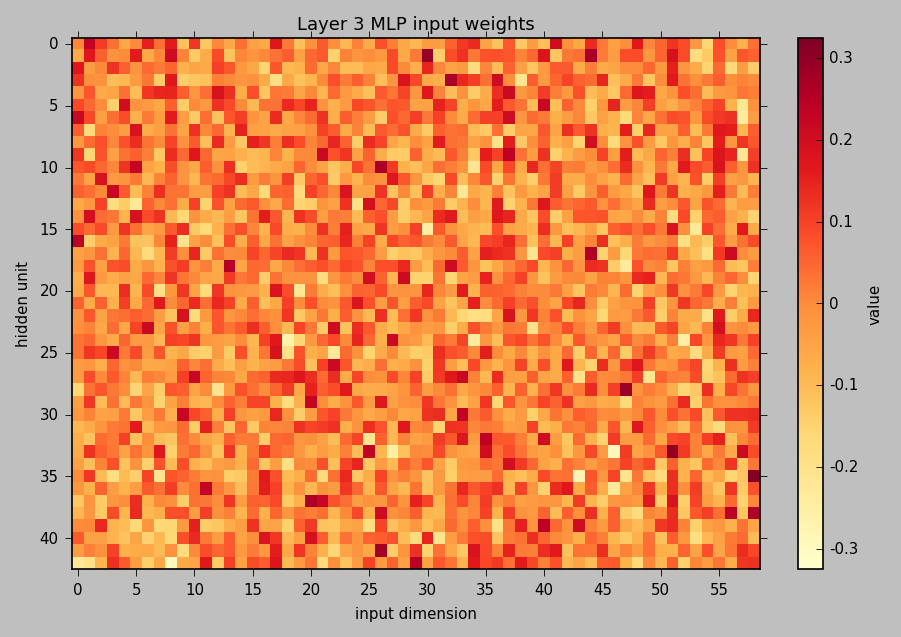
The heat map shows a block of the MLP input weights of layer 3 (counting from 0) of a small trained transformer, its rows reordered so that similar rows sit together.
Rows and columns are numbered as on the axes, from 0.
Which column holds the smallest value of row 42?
8
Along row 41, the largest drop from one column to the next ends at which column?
27
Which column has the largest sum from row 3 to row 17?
55
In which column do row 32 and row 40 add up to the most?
35
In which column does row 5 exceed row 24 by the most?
18
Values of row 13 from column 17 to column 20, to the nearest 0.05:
-0.05 0.05 -0.15 -0.15
